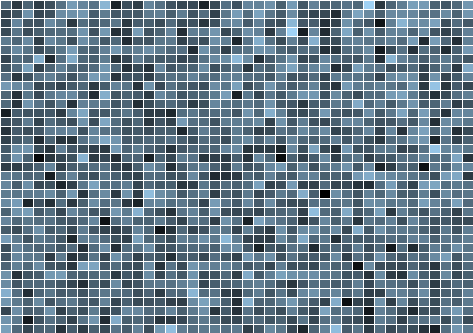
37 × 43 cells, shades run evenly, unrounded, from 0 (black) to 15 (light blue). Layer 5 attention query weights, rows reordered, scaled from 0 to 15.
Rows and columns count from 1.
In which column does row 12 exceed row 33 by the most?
3
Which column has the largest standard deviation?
40
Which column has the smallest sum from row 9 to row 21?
4
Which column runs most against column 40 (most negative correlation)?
31
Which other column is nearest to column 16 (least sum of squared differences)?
15
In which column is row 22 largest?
14
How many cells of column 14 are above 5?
31
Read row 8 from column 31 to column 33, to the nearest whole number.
3 5 11
